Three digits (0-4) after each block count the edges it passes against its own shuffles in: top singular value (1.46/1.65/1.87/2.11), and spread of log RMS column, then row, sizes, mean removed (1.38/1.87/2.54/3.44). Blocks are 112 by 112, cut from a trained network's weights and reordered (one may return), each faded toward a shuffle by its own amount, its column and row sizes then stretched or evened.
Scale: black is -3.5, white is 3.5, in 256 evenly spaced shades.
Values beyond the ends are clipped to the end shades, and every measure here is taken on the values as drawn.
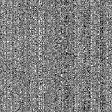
4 3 0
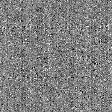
1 0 2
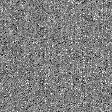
0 1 1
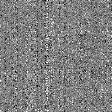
1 3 1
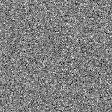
0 1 0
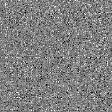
1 2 2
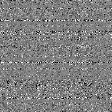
0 2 4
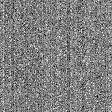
2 0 0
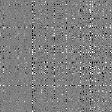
3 4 3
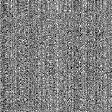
4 2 1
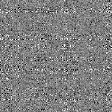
3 3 3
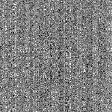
3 2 1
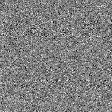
1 0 2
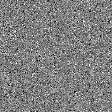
0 2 1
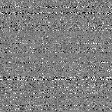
1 2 4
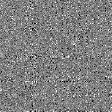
0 3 2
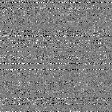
1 2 4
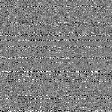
3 1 4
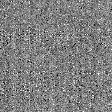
1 0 2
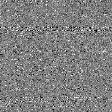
2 1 3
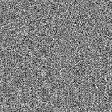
3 1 0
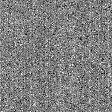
1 0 1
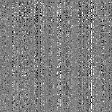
4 4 2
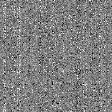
0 3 1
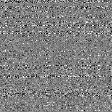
2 1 4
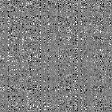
1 4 3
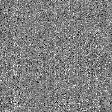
0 2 1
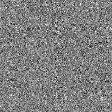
1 2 1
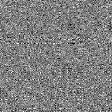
2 1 3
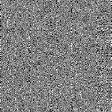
2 3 1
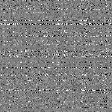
0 2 4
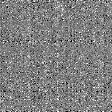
1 1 3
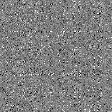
0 3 2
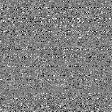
1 1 4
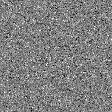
0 0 1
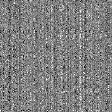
4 3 1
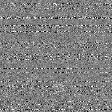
2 0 4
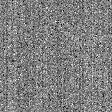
2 0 0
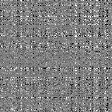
4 3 4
